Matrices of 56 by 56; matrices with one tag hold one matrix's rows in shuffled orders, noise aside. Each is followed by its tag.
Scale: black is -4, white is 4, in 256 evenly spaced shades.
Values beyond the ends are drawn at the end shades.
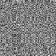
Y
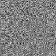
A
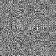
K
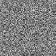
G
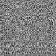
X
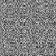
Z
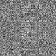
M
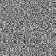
G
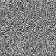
A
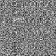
Y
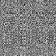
Z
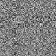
Y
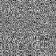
K
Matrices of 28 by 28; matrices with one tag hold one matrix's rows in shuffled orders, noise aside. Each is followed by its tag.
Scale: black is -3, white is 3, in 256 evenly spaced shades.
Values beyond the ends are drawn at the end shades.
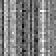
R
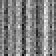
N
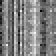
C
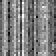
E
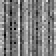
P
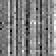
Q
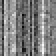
R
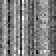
E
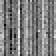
P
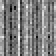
P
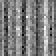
N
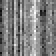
C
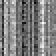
R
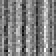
N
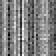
E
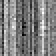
R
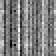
P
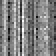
E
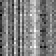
C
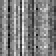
E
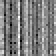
P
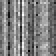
E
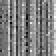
Q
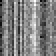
C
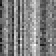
C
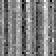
N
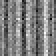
N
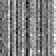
Q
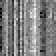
C
